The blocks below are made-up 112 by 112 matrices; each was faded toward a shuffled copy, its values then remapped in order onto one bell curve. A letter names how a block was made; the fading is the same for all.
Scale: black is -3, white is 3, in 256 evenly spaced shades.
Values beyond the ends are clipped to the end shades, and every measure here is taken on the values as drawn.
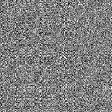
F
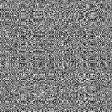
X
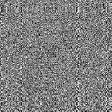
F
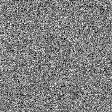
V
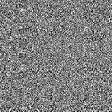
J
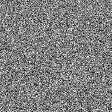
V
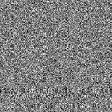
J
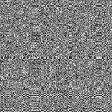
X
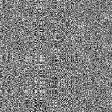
F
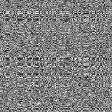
X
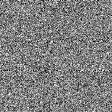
V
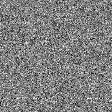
V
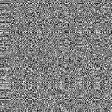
X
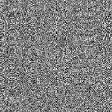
F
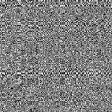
X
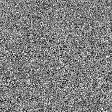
V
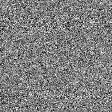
V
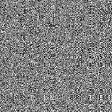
F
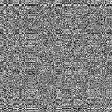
X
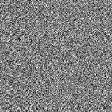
J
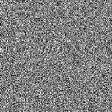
J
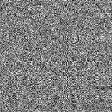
J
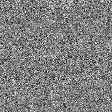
V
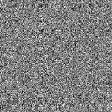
J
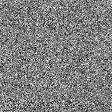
V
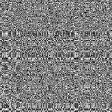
X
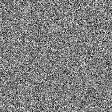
V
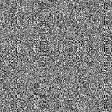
F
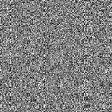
F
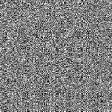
J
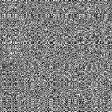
X
